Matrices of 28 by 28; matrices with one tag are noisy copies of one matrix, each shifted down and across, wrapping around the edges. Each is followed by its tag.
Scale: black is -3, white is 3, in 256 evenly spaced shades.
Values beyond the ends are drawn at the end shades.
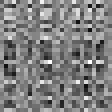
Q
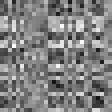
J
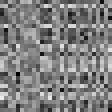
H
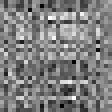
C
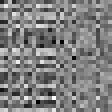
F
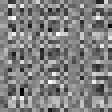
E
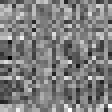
C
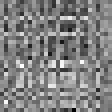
C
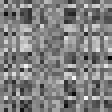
H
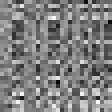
Q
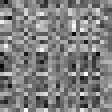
Q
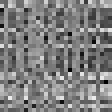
C
